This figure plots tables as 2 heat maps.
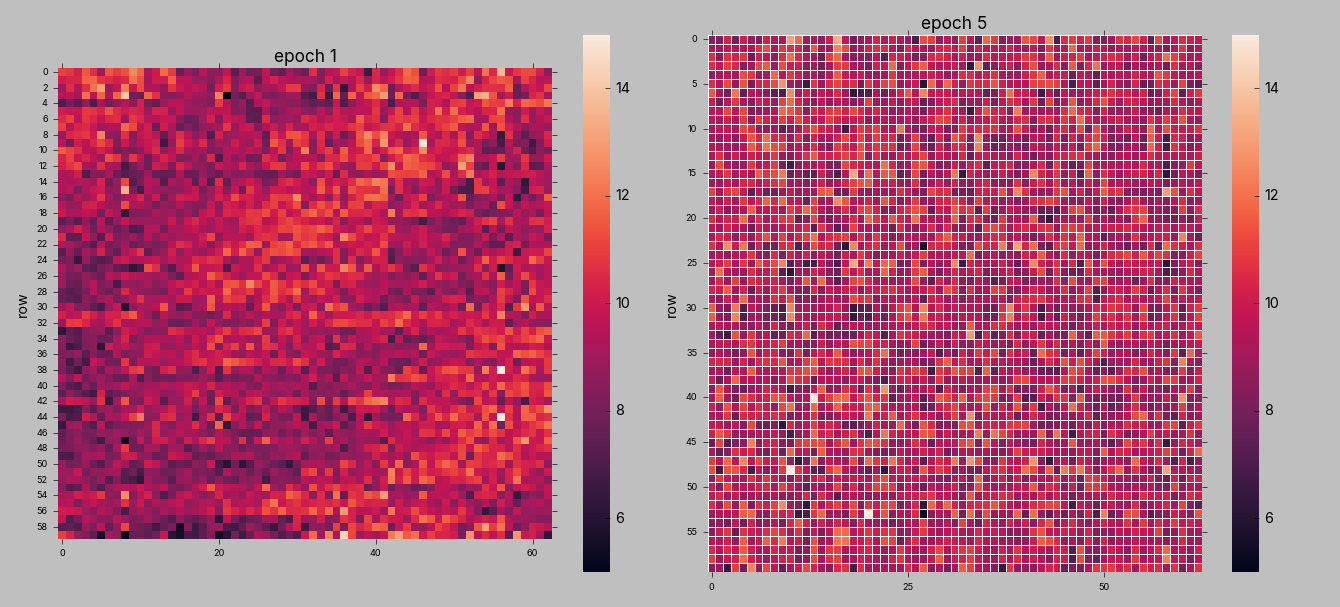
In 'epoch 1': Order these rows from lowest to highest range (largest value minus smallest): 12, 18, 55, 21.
55, 21, 18, 12
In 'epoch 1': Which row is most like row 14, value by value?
42
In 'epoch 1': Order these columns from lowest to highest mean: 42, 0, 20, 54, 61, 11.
0, 11, 20, 42, 61, 54
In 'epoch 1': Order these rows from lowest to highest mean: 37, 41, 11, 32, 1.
41, 37, 32, 11, 1
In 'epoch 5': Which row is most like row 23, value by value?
17
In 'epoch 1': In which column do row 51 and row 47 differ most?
26
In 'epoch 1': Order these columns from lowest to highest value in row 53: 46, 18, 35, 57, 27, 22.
46, 57, 27, 22, 18, 35
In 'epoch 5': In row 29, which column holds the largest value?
4
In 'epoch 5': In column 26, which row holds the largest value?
20
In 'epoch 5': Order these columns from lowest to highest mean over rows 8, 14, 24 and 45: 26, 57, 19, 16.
16, 57, 26, 19
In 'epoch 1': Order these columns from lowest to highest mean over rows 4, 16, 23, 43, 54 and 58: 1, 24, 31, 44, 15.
1, 31, 15, 24, 44
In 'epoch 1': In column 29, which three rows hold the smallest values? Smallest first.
50, 57, 59
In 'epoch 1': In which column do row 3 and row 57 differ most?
20
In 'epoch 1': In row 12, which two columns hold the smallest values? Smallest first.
56, 8
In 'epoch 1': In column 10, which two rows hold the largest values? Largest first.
44, 0
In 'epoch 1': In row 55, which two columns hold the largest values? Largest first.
27, 37
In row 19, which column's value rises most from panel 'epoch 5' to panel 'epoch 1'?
28
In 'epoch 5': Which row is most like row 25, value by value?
15
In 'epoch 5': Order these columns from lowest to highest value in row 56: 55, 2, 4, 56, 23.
56, 55, 2, 23, 4
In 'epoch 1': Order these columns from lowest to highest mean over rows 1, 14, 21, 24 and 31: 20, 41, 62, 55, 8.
62, 20, 55, 8, 41
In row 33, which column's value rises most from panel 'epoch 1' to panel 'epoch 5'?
33
